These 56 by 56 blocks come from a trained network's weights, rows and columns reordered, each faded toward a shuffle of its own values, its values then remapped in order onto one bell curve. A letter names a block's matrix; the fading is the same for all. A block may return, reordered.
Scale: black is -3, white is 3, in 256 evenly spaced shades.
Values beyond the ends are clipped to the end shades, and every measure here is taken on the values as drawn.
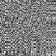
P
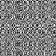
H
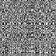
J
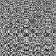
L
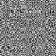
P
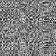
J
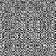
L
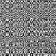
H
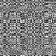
H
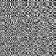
L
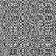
L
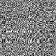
J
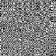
P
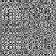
L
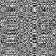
L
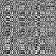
H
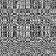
H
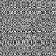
J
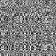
J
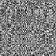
P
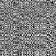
L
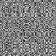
P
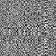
P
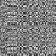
H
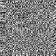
P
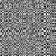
H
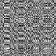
H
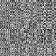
P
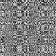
L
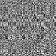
P
